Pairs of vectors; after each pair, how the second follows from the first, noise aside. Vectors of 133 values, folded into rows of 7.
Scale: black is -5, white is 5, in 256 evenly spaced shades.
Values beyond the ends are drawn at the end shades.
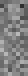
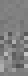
wrapped around, negated, partly zeroed.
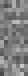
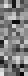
negated, scaled up.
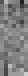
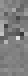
wrapped around, negated, partly zeroed.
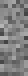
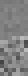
reversed, partly zeroed.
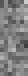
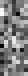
wrapped around, negated, scaled up.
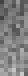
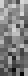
negated, scaled up.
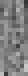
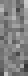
negated.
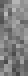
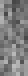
negated.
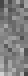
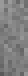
negated, shrunk.
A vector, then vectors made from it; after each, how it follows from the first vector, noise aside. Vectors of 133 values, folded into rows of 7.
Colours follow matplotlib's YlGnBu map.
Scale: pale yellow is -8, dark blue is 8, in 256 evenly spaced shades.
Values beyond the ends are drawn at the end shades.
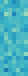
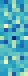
wrapped around, scaled up.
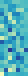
wrapped around, scaled up.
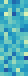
scaled up.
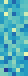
scaled up.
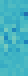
negated, partly zeroed.
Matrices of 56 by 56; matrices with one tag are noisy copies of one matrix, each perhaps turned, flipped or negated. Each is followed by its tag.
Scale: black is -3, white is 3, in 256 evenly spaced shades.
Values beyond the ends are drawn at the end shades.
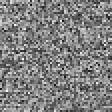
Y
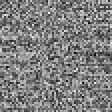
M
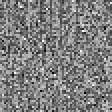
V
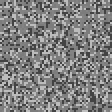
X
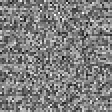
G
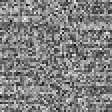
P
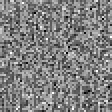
Y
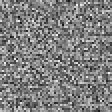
V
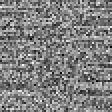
P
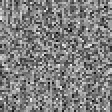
Y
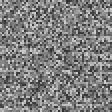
V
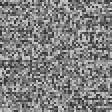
Y
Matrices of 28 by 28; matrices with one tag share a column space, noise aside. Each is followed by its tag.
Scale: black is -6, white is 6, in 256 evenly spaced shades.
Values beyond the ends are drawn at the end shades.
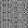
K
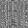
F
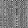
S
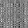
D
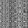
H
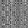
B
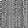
S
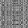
B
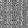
B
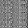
K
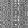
B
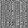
F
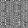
F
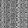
K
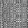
D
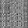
H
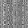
B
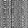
S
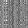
B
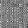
D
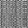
S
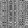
F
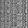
H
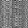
S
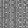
K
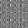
K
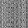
K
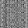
K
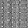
K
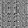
H
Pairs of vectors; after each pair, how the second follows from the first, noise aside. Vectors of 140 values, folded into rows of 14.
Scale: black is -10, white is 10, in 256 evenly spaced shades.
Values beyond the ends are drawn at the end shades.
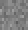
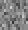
reversed, negated, scaled up.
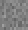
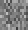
wrapped around, negated, scaled up.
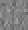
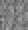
reversed.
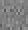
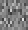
wrapped around, negated, scaled up.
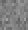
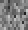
wrapped around, negated, scaled up.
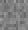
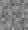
reversed.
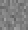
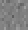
partly zeroed.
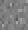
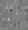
reversed, partly zeroed.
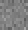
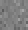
reversed, partly zeroed.
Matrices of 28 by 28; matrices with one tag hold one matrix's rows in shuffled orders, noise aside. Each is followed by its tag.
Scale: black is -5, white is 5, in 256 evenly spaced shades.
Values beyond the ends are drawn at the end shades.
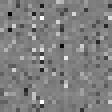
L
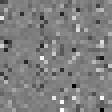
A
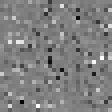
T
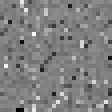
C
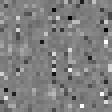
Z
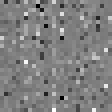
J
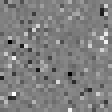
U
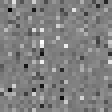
L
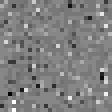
U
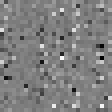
A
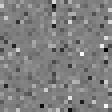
Z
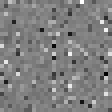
Z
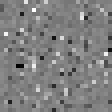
C
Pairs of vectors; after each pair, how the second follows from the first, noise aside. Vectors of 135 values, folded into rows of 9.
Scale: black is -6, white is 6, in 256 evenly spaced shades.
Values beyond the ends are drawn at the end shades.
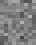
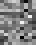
scaled up.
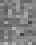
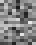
negated, scaled up.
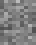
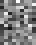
scaled up.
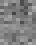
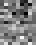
scaled up.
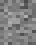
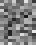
negated, scaled up.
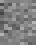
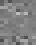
wrapped around, negated, partly zeroed.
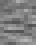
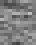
reversed, negated.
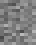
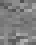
reversed, negated, partly zeroed.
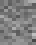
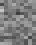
reversed.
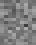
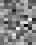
scaled up.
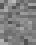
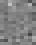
reversed, negated, partly zeroed.
